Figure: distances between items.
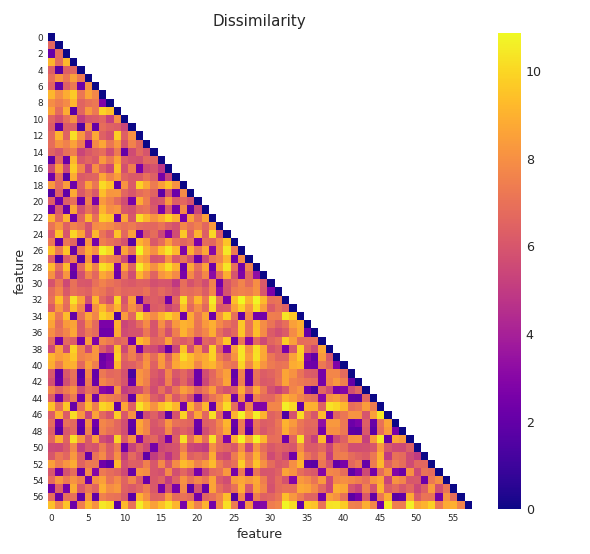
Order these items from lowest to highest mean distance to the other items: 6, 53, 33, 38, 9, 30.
53, 6, 30, 38, 9, 33
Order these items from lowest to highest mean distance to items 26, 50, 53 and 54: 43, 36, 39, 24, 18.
18, 43, 36, 24, 39
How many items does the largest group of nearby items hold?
15
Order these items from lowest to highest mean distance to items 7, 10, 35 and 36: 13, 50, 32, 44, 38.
50, 38, 32, 44, 13
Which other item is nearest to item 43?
36
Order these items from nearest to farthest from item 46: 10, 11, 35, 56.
10, 35, 11, 56
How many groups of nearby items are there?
8
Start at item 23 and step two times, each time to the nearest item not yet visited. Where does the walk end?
31
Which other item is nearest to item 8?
52
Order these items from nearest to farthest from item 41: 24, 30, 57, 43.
43, 30, 57, 24
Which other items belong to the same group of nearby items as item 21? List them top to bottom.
0, 2, 15, 17, 19, 55
